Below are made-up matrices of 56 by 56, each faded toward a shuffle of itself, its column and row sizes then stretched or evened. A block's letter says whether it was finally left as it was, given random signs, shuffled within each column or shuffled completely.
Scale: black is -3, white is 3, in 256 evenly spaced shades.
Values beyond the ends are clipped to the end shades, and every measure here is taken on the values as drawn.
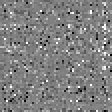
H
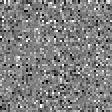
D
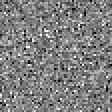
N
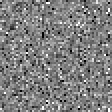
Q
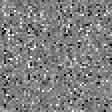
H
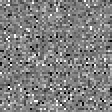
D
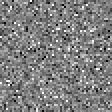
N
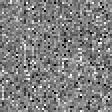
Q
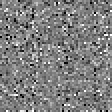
H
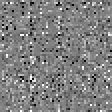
H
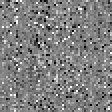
Q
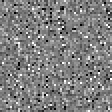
Q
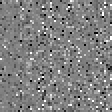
Q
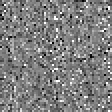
Q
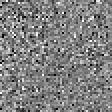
H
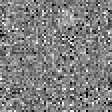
D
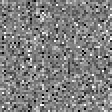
Q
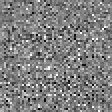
D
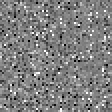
Q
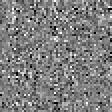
H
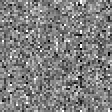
Q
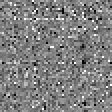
H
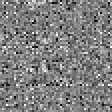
H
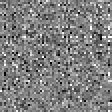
D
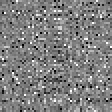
D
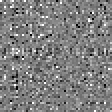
D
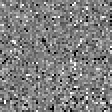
H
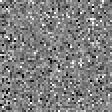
Q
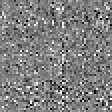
D
